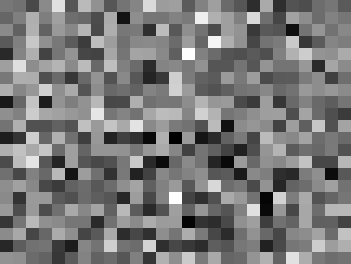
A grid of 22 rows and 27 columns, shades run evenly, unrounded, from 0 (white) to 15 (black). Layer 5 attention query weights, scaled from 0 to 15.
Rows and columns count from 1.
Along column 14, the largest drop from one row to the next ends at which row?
13
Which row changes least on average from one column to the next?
8
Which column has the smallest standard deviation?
19
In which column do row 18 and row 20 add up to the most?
12
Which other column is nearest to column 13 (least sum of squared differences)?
5
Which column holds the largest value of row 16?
22
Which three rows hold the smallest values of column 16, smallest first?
2, 10, 9
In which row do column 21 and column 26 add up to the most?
17
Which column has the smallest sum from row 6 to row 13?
3
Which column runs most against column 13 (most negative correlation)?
27
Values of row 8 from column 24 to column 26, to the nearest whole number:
6 7 6
